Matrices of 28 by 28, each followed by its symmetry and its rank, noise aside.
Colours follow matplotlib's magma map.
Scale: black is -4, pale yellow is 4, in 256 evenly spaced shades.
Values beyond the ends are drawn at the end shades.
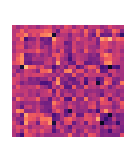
symmetric, rank four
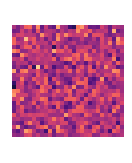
symmetric, rank eight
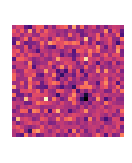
symmetric, rank eight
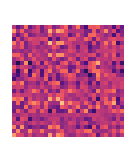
antisymmetric, rank four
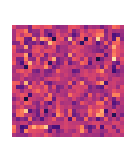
symmetric, rank four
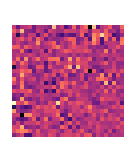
antisymmetric, rank eight
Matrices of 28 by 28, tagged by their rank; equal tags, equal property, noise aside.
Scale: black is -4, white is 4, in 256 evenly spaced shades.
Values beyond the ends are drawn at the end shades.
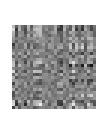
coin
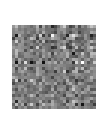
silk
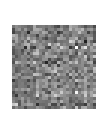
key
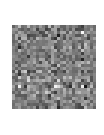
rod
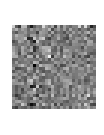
rod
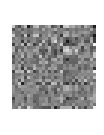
silk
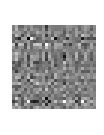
silk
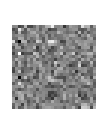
key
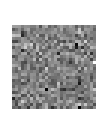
rod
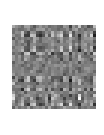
coin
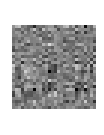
silk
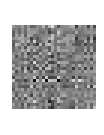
key
